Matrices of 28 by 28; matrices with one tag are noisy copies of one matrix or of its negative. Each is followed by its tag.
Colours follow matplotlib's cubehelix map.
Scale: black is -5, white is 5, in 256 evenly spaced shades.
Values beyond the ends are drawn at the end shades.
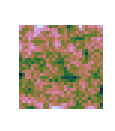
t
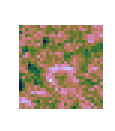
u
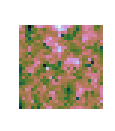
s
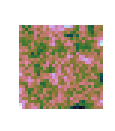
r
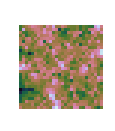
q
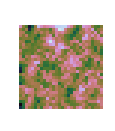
s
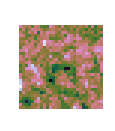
u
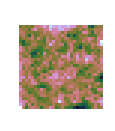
r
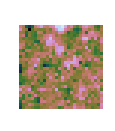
s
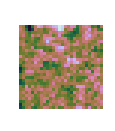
s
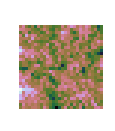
q
